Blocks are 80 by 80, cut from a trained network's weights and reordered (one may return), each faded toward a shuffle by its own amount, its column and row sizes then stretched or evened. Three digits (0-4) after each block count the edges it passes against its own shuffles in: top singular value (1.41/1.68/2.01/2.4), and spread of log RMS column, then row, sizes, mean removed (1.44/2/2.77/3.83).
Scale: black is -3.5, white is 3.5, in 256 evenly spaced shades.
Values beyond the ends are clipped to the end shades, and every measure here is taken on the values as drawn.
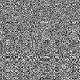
4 1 2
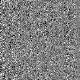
0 3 0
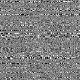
3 0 4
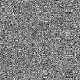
3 1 1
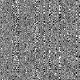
3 3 0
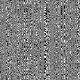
3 4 0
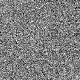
1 0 0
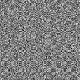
4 1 0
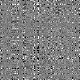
3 3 3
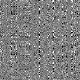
3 3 1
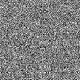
2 0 1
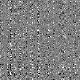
1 3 2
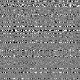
4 1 4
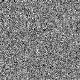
0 1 0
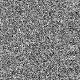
1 1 0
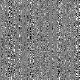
0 4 0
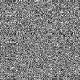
3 0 1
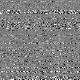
0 0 4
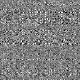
2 1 3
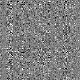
2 3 2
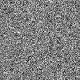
2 0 1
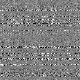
1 1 4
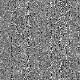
1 3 0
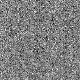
0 1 0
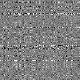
3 2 3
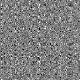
3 2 1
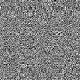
3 0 1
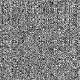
2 1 1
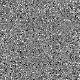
0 2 1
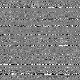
3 0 4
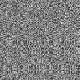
4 0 1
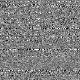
0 0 3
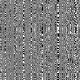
4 4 0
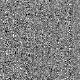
0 3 0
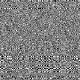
4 0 3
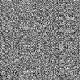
3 0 1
